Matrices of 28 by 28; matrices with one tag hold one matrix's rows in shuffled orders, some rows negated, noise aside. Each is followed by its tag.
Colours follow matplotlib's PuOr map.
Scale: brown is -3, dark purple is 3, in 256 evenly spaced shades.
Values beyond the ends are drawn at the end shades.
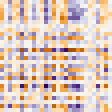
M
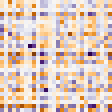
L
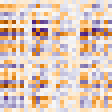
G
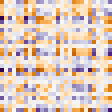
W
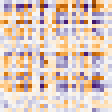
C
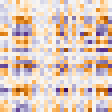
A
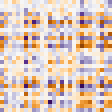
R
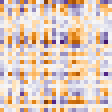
M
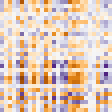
M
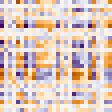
W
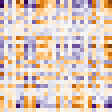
W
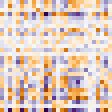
M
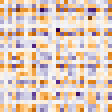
L
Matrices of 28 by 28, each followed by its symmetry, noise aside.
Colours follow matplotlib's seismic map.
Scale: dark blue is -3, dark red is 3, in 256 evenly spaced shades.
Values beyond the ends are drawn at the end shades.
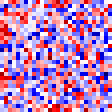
mirrored top to bottom.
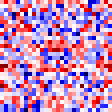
mirrored left to right.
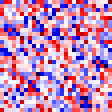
symmetric across the other diagonal.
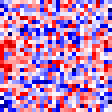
mirrored top to bottom.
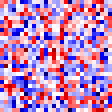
mirrored top to bottom.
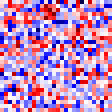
no symmetry.
